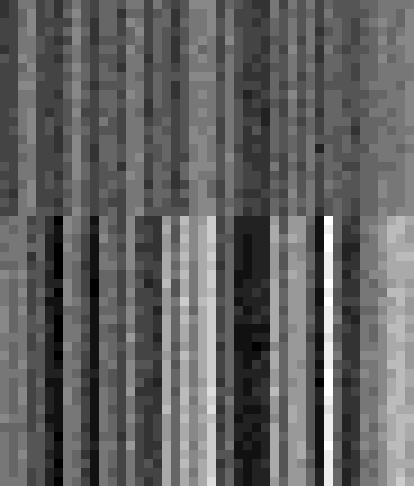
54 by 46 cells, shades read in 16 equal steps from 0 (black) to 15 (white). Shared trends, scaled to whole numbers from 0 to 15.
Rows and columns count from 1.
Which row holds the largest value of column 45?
54
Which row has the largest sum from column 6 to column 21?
50
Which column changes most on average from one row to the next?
21
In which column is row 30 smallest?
7
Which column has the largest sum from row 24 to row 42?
37
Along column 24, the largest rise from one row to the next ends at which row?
25
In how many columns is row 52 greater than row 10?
22
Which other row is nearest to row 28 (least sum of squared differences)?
49
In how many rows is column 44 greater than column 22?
30
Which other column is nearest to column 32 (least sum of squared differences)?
5
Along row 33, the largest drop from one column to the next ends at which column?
38
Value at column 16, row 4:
8
